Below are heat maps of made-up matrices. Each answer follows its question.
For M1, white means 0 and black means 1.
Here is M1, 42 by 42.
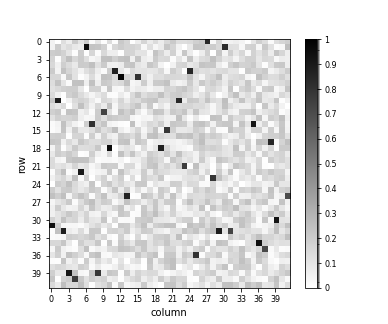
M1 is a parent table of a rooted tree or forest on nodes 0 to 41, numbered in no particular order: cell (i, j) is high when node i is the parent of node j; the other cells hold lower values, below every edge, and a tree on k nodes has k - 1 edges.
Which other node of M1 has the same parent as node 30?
6
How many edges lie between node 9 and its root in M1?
5
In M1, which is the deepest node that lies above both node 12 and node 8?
1
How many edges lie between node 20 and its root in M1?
5
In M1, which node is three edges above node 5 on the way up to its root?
18
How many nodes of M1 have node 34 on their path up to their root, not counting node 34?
2
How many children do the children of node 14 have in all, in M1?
1
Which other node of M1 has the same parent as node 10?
19
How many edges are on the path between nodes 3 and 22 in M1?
5
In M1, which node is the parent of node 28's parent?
21
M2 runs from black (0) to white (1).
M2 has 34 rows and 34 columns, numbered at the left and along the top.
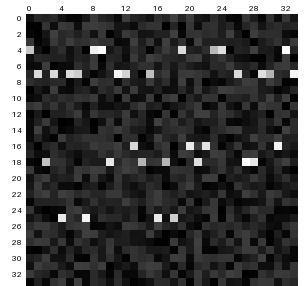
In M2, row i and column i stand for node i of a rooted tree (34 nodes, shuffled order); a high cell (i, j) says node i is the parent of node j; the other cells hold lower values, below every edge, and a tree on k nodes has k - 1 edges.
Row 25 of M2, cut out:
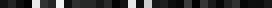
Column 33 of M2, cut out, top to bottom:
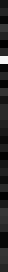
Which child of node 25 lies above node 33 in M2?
7
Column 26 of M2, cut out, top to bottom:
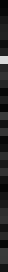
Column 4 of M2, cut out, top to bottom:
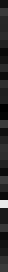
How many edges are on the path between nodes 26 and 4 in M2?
3
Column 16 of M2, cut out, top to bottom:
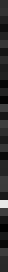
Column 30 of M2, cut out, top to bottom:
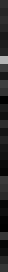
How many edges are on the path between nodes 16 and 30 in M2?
3
